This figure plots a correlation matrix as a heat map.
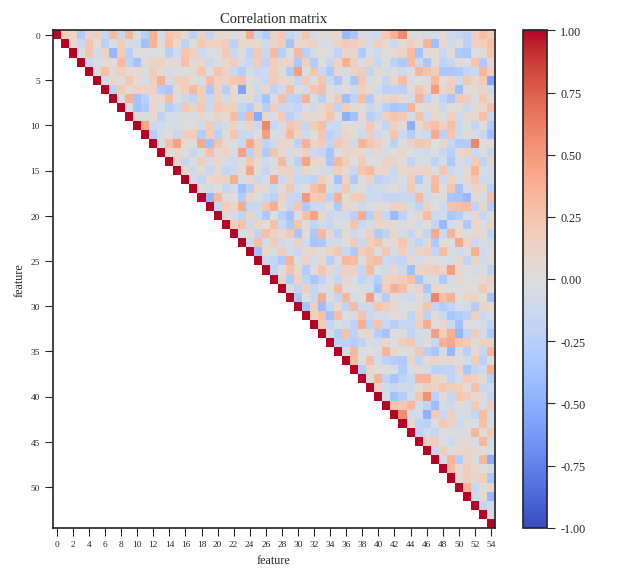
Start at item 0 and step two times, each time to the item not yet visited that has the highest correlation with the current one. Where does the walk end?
42
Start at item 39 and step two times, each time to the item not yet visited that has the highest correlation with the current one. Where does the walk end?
47
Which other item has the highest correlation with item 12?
52
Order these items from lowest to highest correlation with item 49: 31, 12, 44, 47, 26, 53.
31, 12, 44, 53, 47, 26
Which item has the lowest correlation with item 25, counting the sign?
9
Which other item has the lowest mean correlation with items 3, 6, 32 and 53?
23
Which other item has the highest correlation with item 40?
46
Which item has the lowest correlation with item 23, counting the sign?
6
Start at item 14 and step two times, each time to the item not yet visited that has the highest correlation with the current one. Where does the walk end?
18
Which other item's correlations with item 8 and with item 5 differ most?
54
